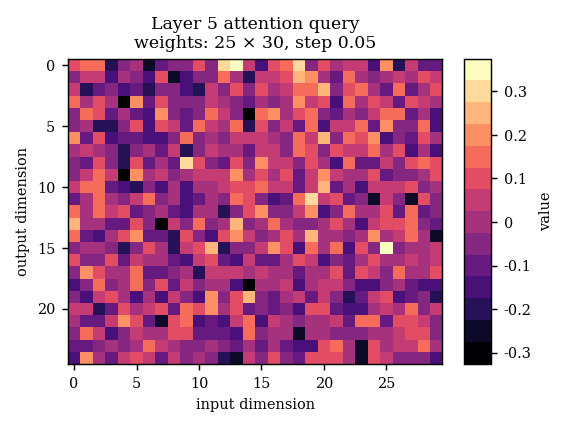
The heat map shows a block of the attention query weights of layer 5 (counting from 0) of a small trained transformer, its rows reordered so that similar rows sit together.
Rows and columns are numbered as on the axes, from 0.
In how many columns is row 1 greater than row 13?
13
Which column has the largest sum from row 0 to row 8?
18
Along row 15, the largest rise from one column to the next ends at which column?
25
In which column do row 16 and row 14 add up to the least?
8
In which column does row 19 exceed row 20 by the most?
14
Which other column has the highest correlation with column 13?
12
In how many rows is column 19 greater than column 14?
15
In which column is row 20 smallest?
2
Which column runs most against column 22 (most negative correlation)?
6
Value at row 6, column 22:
0.15
